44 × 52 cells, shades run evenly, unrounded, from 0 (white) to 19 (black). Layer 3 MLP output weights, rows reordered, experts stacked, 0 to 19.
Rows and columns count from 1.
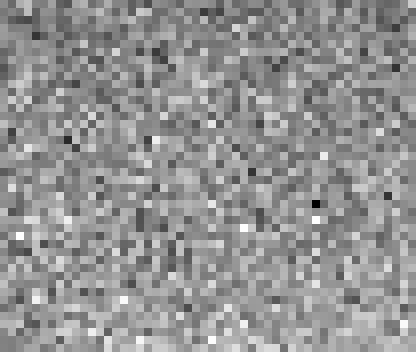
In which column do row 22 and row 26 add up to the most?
40
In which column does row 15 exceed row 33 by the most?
8
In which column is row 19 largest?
10
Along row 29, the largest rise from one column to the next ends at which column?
33
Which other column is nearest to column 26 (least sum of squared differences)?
43
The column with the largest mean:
2
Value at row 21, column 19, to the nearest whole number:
3
